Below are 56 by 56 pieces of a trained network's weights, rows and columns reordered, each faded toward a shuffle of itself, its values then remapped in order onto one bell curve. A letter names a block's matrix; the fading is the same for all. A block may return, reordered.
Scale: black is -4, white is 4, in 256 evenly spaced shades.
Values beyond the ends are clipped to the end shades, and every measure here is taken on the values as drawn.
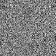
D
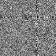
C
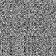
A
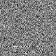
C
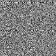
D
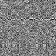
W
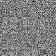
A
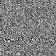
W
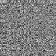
A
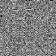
A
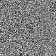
D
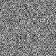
W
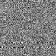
W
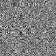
W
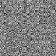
A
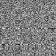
W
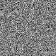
D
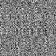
A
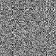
C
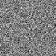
W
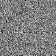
C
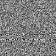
D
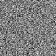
W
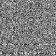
W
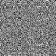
A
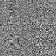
A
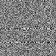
W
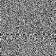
D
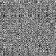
A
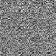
A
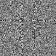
C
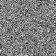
W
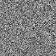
D
